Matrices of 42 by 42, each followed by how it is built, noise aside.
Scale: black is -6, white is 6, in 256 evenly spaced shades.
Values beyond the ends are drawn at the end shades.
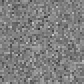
noise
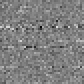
uneven rows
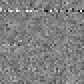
uneven rows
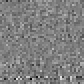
uneven rows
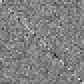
diagonal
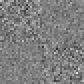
block diagonal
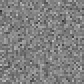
noise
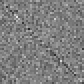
diagonal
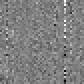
uneven columns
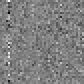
uneven columns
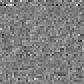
uneven rows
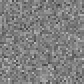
noise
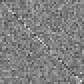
diagonal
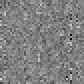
uneven columns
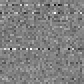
uneven rows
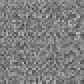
blocks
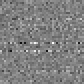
uneven rows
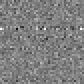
uneven rows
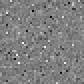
sparse
